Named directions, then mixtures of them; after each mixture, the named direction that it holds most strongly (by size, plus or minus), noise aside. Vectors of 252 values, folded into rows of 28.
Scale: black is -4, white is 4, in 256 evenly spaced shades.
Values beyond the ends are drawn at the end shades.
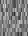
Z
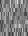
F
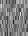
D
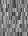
Z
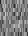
Z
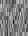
D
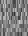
Z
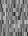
Z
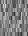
Z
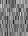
D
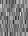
D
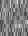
F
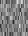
D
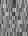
Z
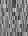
Z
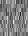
D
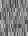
F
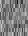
F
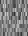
Z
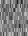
F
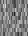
Z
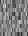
Z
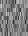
D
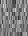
Z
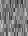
F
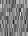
D
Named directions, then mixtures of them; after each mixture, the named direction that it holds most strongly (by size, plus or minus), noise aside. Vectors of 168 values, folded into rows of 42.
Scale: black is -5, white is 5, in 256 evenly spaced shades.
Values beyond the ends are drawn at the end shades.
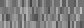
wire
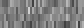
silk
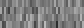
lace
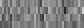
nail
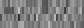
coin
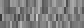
coin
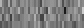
nail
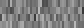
coin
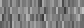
nail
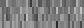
wire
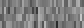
lace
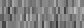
lace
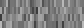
lace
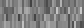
wire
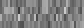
coin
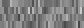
silk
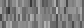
lace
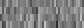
lace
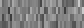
nail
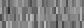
lace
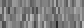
lace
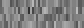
silk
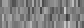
silk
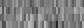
lace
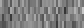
nail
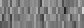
nail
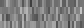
wire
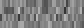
coin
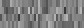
coin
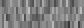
silk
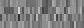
coin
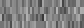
wire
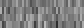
lace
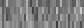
wire
